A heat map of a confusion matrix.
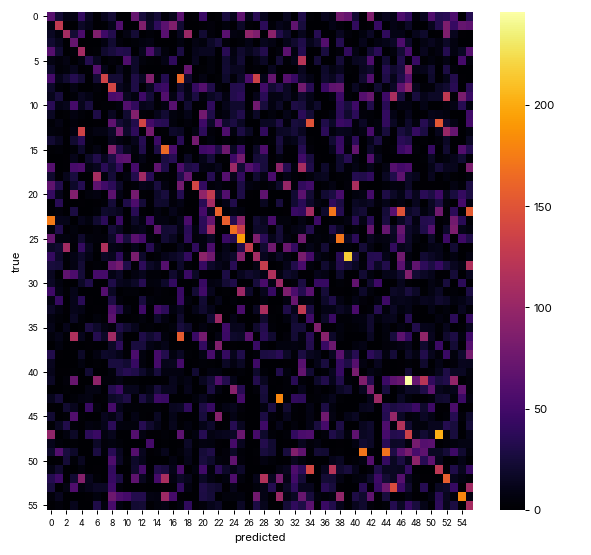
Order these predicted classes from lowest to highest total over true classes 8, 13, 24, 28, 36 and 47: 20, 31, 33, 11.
31, 11, 33, 20
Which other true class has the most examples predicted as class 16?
1
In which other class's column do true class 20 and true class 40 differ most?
21
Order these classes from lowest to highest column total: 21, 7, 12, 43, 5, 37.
5, 43, 7, 37, 12, 21
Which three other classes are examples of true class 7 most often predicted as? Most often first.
17, 27, 13
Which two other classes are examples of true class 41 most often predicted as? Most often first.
47, 49
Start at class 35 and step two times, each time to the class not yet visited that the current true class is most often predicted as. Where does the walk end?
0
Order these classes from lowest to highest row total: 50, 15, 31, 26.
50, 31, 26, 15
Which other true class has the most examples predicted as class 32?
49
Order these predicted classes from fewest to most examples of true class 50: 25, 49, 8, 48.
25, 49, 8, 48
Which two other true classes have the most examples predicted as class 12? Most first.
18, 1
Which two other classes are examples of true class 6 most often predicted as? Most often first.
47, 18
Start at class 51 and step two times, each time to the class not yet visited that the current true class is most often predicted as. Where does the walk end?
22
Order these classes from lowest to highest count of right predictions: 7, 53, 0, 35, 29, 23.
53, 0, 35, 29, 7, 23
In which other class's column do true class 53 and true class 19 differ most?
45
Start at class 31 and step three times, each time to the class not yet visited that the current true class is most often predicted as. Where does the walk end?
55
